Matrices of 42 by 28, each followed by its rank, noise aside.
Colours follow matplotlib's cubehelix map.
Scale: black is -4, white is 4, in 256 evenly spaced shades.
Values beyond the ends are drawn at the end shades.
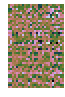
four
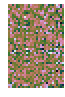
six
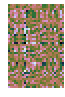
three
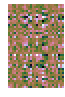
two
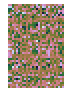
six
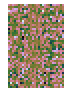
six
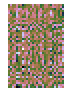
three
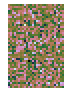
eight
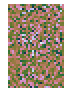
six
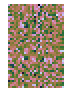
six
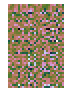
four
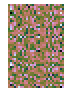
four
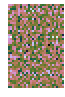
eight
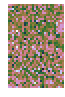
eight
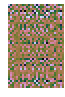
three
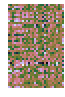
three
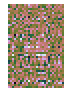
four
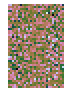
eight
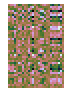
two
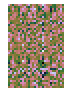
four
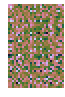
four
